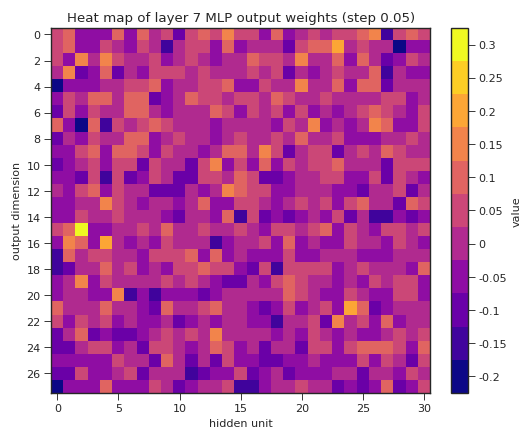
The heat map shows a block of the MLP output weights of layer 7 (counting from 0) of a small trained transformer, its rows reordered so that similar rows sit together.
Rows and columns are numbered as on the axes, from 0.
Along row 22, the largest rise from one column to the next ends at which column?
23
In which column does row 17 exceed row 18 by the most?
1
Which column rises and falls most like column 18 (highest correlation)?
7
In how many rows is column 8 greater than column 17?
12
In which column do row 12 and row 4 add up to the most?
14
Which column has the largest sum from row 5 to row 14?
3
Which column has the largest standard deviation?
2
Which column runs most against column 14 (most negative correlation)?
19
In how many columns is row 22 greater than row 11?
13
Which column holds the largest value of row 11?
15
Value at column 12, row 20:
-0.1
